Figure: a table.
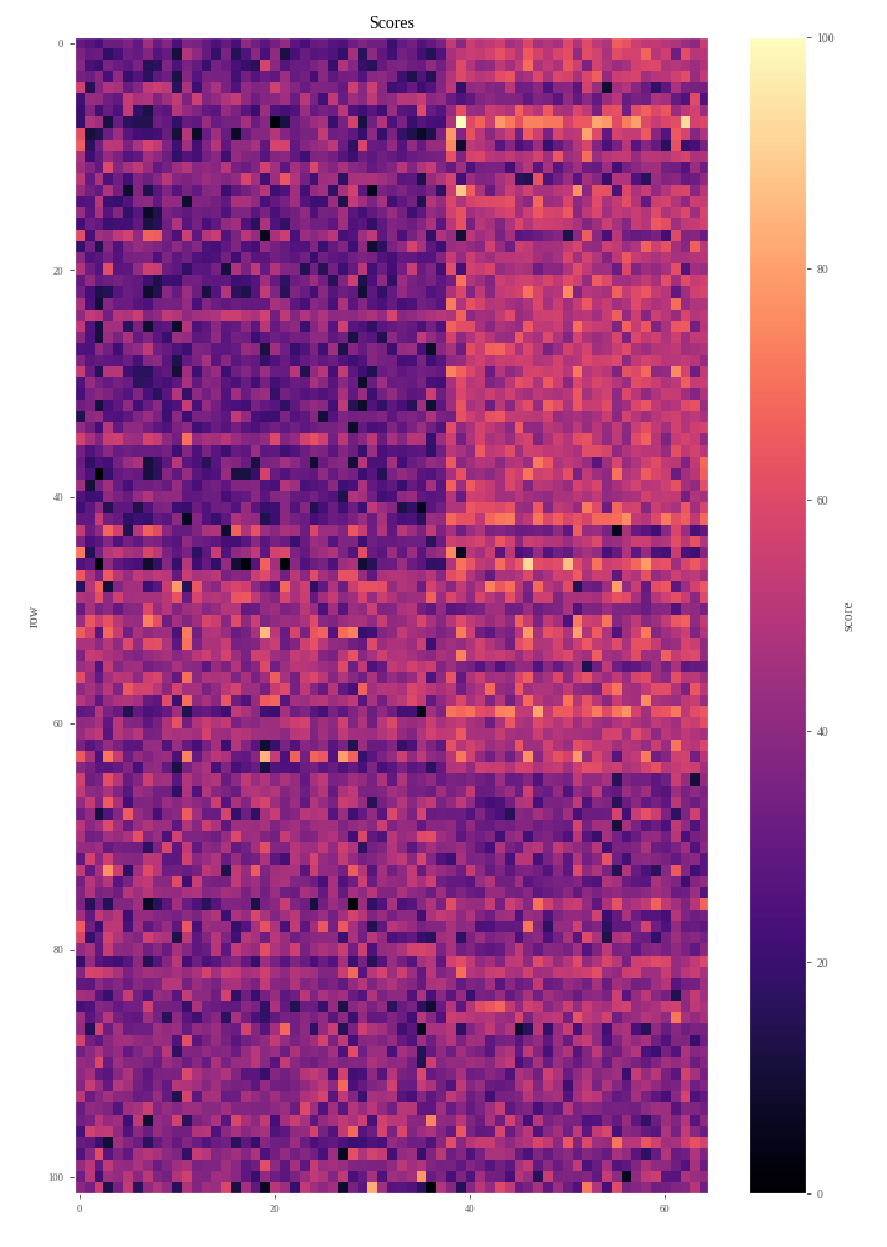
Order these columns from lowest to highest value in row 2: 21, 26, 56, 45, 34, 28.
26, 21, 34, 28, 56, 45
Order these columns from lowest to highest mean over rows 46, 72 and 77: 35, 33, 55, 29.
29, 35, 55, 33
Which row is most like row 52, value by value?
63
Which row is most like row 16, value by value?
81
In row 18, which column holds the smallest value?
30
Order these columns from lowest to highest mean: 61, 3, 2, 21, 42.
2, 21, 3, 42, 61
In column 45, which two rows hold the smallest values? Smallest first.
87, 12
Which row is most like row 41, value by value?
3
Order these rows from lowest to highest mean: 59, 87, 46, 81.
87, 81, 46, 59
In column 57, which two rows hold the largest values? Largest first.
7, 46
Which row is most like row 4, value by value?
79
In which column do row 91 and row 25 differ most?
56
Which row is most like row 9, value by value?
45
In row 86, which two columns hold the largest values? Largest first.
61, 51
